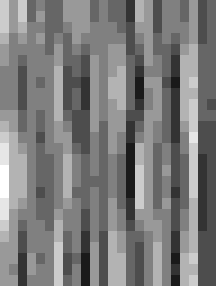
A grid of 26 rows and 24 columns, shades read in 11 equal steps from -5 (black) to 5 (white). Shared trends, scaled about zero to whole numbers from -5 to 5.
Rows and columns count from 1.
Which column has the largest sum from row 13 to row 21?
1
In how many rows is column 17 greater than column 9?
18
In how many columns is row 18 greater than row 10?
8
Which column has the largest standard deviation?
16
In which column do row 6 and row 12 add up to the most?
22
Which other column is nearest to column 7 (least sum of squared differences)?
13
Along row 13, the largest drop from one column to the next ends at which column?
23
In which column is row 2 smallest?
15
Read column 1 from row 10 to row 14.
0 1 2 3 4
